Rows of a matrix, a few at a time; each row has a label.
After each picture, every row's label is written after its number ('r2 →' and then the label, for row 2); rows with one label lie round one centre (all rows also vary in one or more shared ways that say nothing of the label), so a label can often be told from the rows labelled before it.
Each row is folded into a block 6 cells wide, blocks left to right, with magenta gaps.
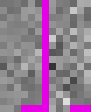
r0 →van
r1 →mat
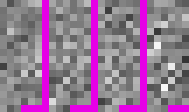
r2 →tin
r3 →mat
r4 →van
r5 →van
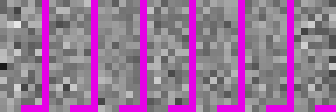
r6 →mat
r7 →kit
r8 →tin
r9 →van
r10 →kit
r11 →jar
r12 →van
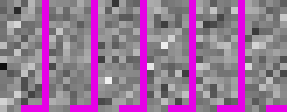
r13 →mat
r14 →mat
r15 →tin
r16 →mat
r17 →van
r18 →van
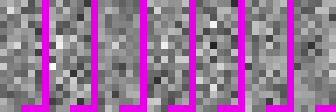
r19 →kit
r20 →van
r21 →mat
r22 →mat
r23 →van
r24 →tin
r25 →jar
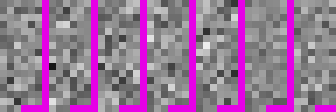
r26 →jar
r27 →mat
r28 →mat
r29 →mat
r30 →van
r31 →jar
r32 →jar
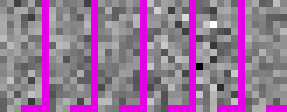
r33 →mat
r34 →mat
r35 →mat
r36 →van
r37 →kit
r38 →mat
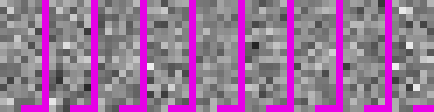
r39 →mat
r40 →van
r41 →tin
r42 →jar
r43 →kit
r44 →jar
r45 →van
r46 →mat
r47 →kit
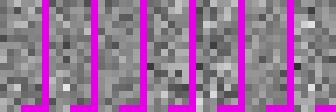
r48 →jar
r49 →jar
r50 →tin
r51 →van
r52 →kit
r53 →van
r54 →mat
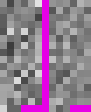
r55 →tin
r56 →mat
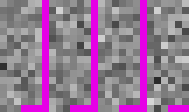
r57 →mat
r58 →tin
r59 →mat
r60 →jar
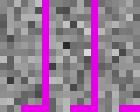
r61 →jar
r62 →mat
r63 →kit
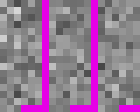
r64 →mat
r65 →van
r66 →tin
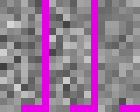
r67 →tin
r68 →mat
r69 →tin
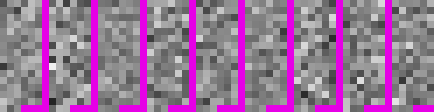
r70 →jar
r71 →kit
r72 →tin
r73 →kit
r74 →jar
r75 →kit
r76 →tin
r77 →kit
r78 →mat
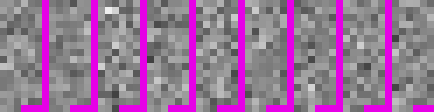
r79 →van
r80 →jar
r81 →tin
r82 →kit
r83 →tin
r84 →mat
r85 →jar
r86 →mat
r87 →van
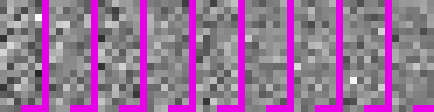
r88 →van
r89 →mat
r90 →van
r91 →mat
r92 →kit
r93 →jar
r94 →van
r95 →tin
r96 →van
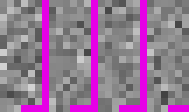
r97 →kit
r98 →kit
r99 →jar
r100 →jar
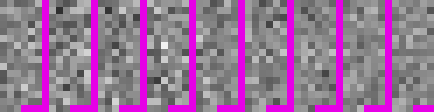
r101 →jar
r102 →van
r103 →kit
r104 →mat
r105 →mat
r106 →mat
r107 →van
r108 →jar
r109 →mat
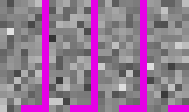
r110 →kit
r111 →jar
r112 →jar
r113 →jar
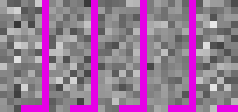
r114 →tin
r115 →van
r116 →tin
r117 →mat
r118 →kit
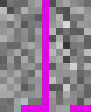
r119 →jar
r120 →van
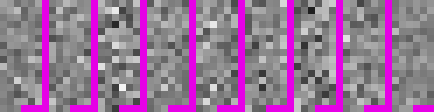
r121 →kit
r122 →kit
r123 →tin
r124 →jar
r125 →mat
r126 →tin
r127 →jar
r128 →mat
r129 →kit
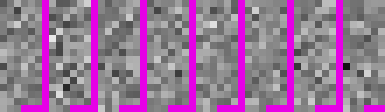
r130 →van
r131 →mat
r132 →kit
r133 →van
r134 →mat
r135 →mat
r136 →mat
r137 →tin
